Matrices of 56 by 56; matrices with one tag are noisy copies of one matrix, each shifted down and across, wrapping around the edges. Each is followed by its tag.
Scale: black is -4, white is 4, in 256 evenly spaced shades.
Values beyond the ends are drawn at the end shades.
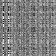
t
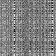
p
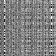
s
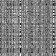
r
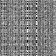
s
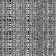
p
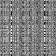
r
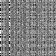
s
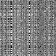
p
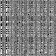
t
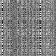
p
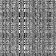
t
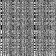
r
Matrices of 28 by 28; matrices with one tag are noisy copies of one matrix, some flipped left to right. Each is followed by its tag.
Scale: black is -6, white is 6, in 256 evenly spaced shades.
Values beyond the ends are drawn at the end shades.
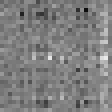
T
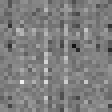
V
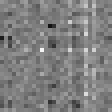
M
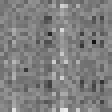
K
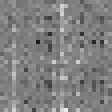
K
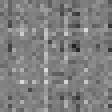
V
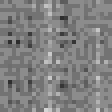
K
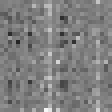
K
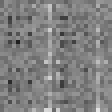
K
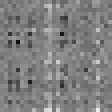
K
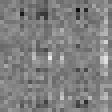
T
